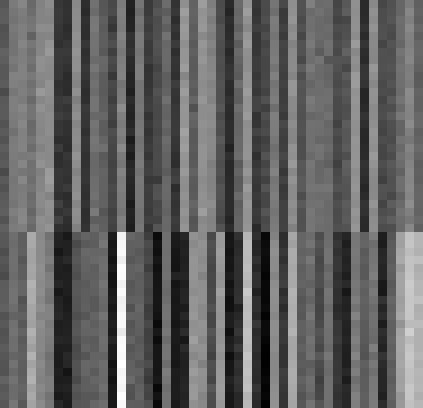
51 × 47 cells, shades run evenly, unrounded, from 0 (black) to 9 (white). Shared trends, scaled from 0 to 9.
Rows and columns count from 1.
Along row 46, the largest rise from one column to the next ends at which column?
14
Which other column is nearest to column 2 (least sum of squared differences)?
35
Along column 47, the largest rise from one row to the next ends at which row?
30
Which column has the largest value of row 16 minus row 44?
21
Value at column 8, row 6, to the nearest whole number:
2
